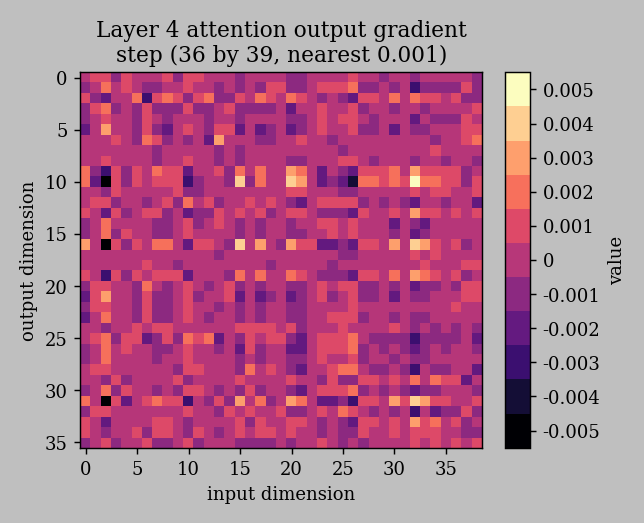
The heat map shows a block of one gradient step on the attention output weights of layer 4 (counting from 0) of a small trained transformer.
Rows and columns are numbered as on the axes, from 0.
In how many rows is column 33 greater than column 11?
10
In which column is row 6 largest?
13
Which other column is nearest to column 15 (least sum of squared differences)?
20
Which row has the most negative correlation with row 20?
2
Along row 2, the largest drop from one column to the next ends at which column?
6
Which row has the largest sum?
16
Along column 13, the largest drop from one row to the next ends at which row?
7
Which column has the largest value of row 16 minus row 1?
32
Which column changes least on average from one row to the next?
22
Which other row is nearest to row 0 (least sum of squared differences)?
8
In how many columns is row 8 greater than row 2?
9
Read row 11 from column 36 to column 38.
0 0 0.001
